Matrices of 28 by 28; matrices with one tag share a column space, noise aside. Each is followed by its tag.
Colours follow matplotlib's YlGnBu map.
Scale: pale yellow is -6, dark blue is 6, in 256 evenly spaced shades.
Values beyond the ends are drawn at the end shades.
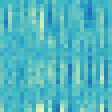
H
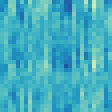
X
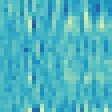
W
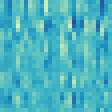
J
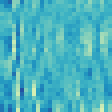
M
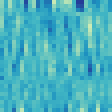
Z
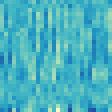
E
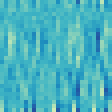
M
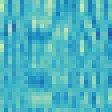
J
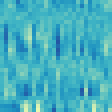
M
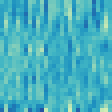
W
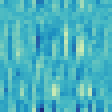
M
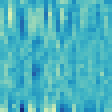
H
